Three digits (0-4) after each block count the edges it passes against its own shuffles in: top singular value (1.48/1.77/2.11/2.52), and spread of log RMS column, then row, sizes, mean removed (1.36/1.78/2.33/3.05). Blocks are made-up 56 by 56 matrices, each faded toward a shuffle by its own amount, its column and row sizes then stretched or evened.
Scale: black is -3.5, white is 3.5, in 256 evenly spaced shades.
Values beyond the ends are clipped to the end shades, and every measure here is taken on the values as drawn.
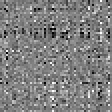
2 4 2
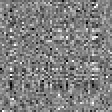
3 2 1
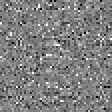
2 0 2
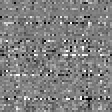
1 1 4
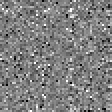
1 2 0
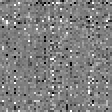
0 3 2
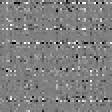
2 2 4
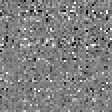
0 2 3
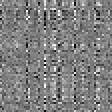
4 4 2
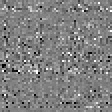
0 2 3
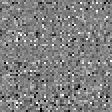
1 1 3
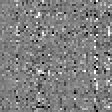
1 3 2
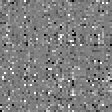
1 2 2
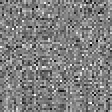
3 1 1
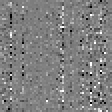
1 4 0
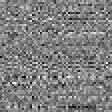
3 0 3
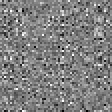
3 2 1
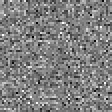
2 0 1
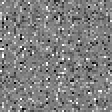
0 2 0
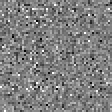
0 0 2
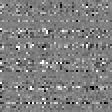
1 2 4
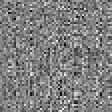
3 3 0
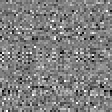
3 0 3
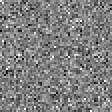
2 0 0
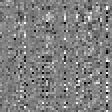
3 3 1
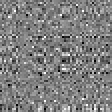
4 2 2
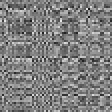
4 0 4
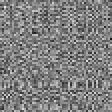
4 1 1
